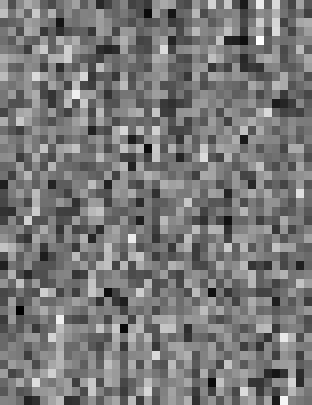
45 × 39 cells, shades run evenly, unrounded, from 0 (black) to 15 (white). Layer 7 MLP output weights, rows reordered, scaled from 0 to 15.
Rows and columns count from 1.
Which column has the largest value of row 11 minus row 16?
10
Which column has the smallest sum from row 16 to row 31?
1
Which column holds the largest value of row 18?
26
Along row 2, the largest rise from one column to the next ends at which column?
20
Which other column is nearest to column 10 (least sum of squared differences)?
4
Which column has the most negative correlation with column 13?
27
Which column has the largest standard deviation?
35
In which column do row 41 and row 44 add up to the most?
19
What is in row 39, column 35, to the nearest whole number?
6
